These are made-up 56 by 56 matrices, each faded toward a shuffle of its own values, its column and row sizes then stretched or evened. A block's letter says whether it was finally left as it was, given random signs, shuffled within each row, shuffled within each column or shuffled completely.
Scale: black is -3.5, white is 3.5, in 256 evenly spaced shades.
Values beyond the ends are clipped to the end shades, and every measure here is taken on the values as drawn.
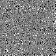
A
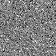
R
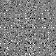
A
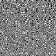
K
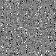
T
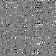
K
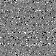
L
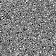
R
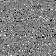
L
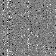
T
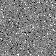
R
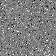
R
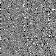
T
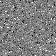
R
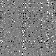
K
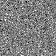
R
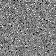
R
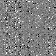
A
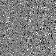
T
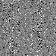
T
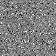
L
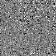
A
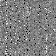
T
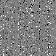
T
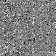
T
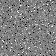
R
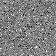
R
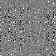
A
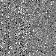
T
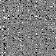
A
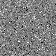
R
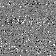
L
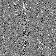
T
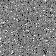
R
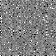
K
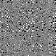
K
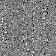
T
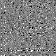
A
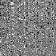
K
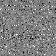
L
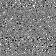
L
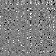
K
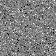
R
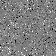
R
